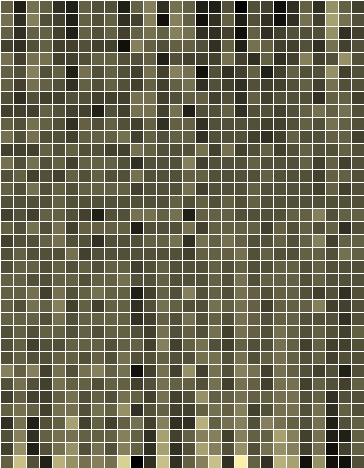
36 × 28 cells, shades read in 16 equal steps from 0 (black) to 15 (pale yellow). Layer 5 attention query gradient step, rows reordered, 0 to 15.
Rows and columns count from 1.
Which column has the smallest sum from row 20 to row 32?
11
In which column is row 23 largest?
15
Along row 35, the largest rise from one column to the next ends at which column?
13
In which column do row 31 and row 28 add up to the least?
26
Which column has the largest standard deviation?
19
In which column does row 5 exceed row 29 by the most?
27
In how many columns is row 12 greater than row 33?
10
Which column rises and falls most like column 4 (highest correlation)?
24
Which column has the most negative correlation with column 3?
16
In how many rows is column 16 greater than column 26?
14
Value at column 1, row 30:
5
